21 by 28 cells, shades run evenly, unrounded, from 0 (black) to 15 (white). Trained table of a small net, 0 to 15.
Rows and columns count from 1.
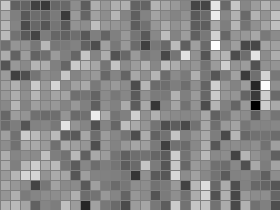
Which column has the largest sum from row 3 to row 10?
22
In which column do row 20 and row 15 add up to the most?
21
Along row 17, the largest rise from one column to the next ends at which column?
18
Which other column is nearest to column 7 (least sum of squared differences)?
20
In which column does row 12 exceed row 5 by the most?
10
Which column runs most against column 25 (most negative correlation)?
24
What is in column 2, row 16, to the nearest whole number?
8
